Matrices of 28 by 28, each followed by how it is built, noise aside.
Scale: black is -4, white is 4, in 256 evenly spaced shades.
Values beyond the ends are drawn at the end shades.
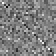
diagonal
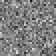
noise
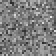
noise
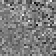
upper triangular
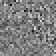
upper triangular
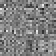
low rank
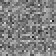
blocks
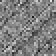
Hankel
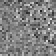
upper triangular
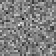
noise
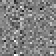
low rank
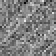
Hankel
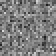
blocks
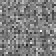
blocks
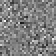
block diagonal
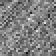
Hankel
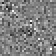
block diagonal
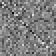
diagonal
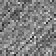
Hankel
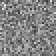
noise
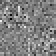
block diagonal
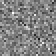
diagonal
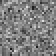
noise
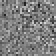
upper triangular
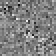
block diagonal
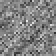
Hankel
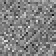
Hankel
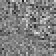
upper triangular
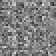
blocks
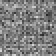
blocks
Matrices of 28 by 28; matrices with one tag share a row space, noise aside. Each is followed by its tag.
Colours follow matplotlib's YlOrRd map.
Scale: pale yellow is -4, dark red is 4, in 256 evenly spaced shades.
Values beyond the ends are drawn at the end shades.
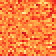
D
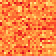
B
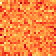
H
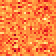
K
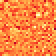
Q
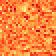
D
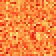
Q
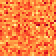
Q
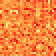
Q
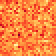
K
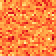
D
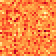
K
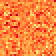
Q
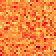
Q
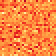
K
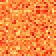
Q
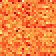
B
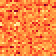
K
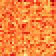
D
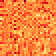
K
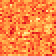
D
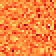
Q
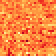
B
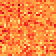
H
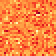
Q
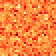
K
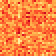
B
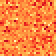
Q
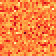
K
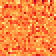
Q
